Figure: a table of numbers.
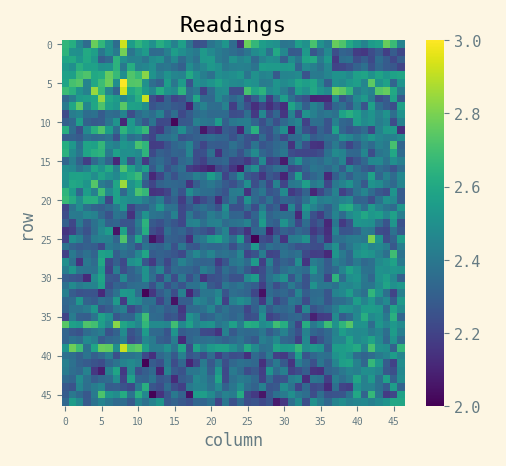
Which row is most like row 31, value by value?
29
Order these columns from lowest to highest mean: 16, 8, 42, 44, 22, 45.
16, 22, 44, 45, 42, 8
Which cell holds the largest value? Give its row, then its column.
5, 8
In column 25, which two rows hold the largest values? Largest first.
0, 6
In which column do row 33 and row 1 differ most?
8
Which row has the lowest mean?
24
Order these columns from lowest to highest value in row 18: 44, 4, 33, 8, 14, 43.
14, 44, 43, 33, 4, 8
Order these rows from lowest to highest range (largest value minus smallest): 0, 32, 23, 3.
3, 23, 32, 0
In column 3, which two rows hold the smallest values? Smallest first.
30, 15
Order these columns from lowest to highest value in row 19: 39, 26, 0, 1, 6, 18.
39, 26, 18, 6, 1, 0
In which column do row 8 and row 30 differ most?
2
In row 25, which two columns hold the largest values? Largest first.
42, 8
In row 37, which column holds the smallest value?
21
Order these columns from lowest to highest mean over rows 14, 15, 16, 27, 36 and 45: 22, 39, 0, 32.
32, 22, 39, 0
